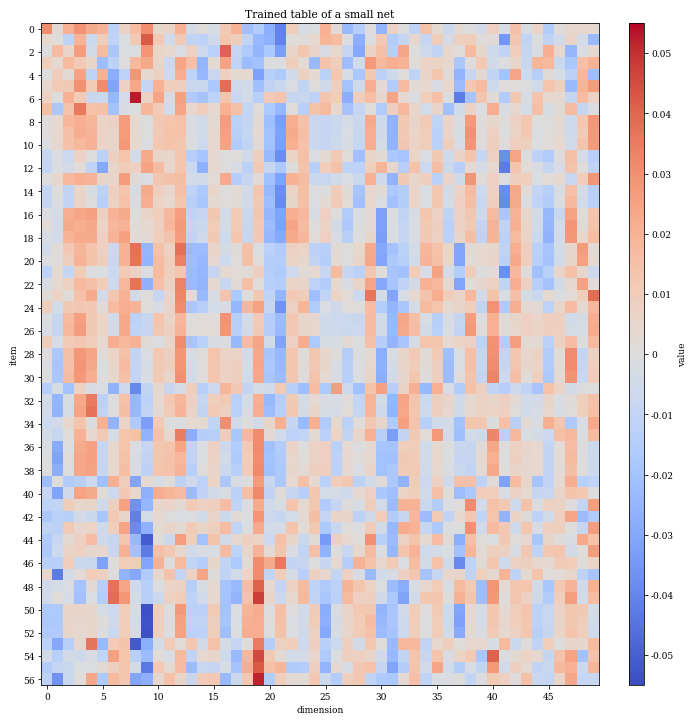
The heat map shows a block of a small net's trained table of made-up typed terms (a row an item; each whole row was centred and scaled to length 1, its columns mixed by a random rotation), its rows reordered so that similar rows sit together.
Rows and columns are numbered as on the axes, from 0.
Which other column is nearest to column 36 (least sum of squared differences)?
39
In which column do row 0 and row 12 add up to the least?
21
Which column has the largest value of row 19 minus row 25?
8
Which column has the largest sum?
12
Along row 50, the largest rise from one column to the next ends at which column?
10
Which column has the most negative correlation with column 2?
27
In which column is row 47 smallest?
1
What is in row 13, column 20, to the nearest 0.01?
-0.02
